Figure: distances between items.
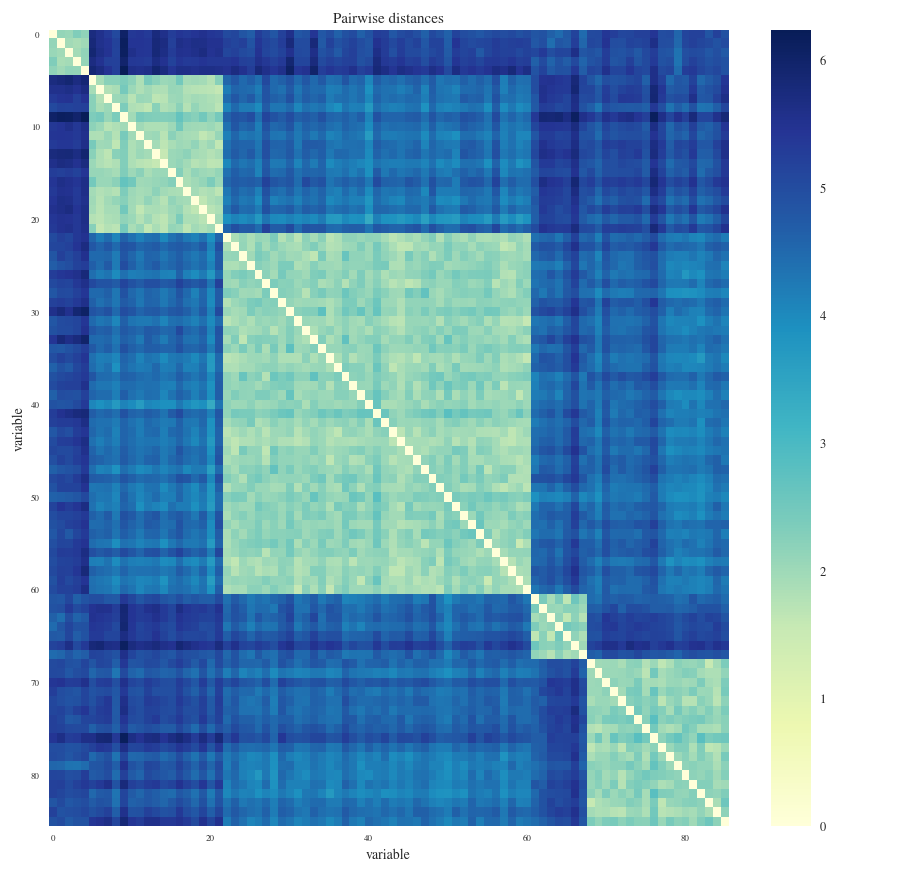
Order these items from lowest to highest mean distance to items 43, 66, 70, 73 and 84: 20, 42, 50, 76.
76, 50, 42, 20
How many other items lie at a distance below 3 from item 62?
6
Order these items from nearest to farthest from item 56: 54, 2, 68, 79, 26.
54, 26, 79, 68, 2
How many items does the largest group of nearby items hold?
39
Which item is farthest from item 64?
9
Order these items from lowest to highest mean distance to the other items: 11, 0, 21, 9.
11, 21, 9, 0
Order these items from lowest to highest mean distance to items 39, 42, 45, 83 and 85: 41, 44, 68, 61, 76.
44, 41, 68, 76, 61
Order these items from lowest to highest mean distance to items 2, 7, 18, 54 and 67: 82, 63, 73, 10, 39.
10, 39, 63, 82, 73
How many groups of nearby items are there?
5
